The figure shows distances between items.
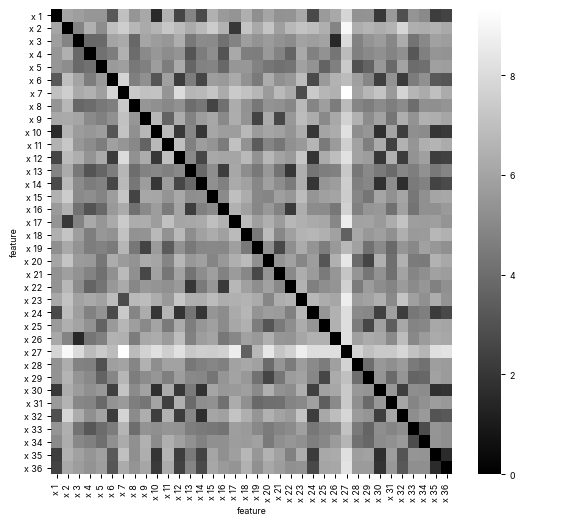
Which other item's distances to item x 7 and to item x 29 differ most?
x 25
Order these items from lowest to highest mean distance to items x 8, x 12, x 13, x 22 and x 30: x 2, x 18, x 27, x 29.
x 29, x 18, x 2, x 27
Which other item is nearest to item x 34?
x 33
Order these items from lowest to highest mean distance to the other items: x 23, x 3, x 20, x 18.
x 3, x 20, x 18, x 23
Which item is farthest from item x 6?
x 7
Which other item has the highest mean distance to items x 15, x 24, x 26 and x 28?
x 27
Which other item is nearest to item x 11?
x 31
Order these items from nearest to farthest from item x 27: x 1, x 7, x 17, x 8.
x 8, x 1, x 17, x 7
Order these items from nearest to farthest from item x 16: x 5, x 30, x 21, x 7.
x 5, x 21, x 30, x 7
